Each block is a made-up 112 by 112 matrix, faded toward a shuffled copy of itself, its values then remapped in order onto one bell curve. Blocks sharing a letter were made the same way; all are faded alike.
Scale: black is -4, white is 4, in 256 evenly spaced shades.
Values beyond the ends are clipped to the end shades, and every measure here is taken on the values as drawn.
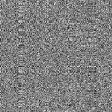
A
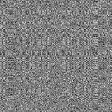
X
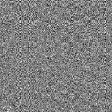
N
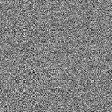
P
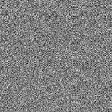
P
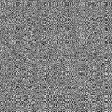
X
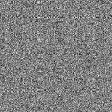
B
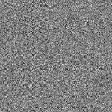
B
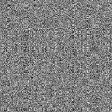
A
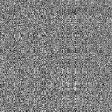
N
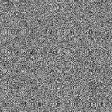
A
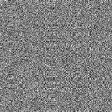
P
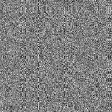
N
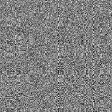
N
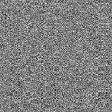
P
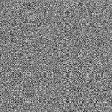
A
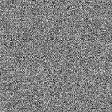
B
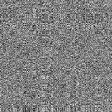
P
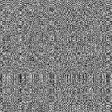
X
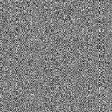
N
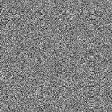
B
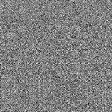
B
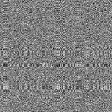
X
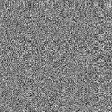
A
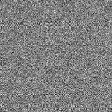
A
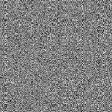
N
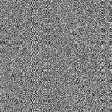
N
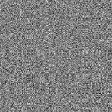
P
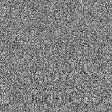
B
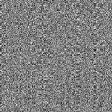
P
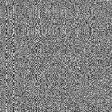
N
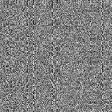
N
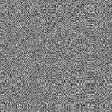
X
